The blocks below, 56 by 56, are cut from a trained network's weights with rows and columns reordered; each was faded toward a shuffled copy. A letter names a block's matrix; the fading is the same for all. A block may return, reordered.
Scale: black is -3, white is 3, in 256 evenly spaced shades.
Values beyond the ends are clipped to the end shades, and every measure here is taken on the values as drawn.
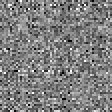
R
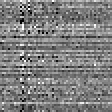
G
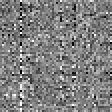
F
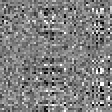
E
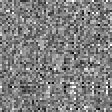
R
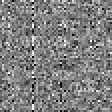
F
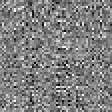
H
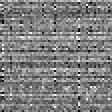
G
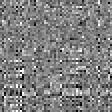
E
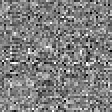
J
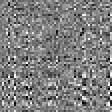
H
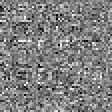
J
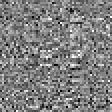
J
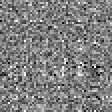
R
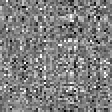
H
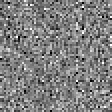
F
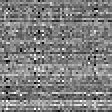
G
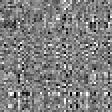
H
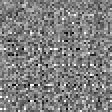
R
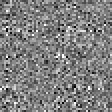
F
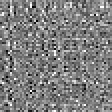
H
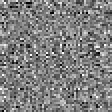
J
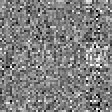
F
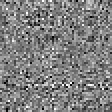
J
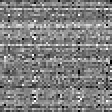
G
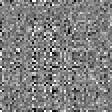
E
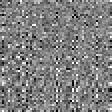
E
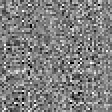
F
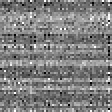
G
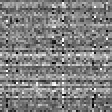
G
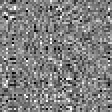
H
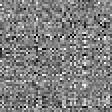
J
